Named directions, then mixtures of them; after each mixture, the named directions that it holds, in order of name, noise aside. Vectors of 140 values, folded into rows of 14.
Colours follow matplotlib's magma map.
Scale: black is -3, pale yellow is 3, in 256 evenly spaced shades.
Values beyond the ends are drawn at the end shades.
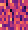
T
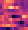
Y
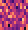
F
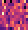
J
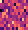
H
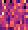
J.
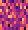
F.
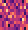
F.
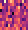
F, J, T.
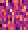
T.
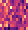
F, Y.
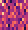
F, H, J.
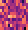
F.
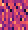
F, H, T.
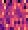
J.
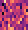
F, J, T.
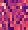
F, J, T.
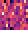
F, J.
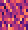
F, J, T.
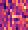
H, T, Y.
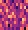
F.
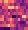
Y.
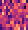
F, J.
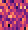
F.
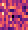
J, T, Y.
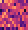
H, Y.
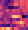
Y.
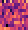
J, T, Y.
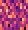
F.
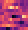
Y.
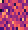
H.
